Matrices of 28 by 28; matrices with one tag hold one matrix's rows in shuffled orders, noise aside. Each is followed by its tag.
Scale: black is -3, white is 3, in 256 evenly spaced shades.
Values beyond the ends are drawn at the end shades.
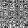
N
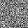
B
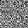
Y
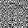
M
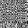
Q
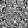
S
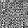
B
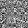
S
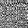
Q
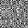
Y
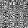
N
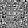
S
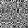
Y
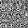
Y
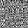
B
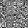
S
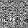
N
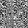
S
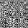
N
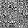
M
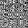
N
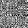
Q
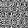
Y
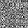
B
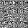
N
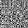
Y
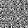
Y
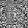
S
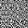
Y
